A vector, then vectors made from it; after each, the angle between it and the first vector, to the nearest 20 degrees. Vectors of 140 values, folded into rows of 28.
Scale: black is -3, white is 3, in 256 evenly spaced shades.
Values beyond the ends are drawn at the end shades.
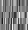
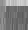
100 degrees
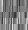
20 degrees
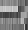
100 degrees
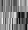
140 degrees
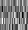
140 degrees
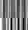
80 degrees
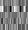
60 degrees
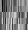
140 degrees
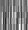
120 degrees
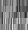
40 degrees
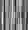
120 degrees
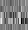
80 degrees
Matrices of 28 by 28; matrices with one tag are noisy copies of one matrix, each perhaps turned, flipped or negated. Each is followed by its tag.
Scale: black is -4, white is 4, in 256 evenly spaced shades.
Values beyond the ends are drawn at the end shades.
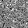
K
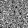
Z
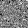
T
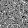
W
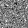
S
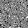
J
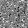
S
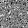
K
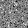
W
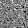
K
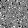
T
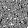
S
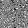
K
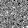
Z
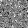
Z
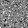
S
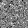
W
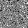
J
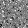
K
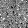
Z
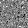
S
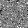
J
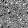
K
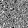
K
